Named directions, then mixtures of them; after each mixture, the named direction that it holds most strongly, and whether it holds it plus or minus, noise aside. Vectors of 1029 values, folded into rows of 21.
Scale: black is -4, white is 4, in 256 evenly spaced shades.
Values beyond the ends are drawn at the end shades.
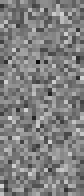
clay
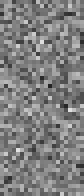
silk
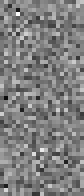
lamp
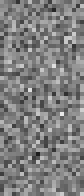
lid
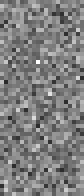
clay, minus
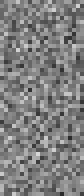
lid, minus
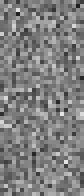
lamp, minus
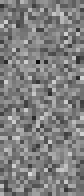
clay, plus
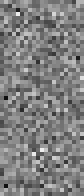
lamp, plus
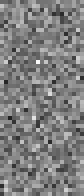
clay, minus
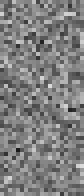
silk, minus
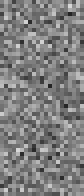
silk, plus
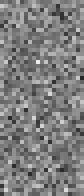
clay, minus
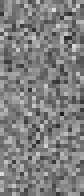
lid, minus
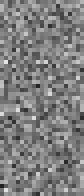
clay, minus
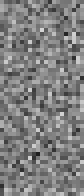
lid, plus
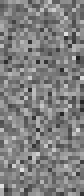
lid, minus
